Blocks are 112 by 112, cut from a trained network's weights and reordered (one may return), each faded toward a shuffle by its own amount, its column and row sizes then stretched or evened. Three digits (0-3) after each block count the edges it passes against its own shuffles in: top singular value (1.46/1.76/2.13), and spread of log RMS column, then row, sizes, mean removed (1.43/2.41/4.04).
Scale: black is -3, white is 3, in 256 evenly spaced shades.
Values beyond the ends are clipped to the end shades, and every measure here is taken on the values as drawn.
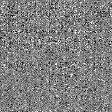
0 1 2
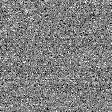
0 0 0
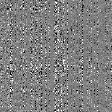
0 3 1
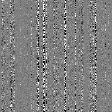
1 3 0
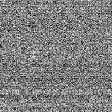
3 1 0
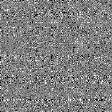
1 2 2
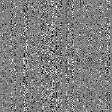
1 3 1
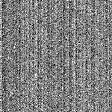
3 1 0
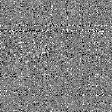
1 2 2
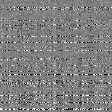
2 0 3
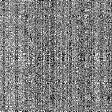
3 0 2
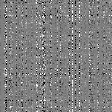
1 3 2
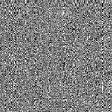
3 2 0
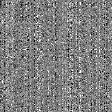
2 2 1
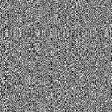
3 2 0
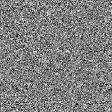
1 0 1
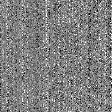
1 2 0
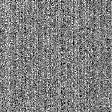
2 1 0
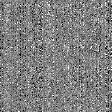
1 2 1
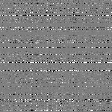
2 1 3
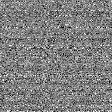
1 0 2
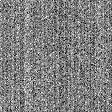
2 0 0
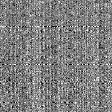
3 0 2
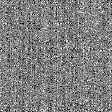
1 0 2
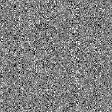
1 2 1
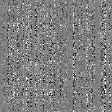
0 3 1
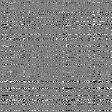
3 2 3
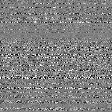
1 0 3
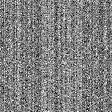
3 0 0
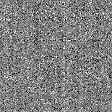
0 0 2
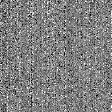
1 2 0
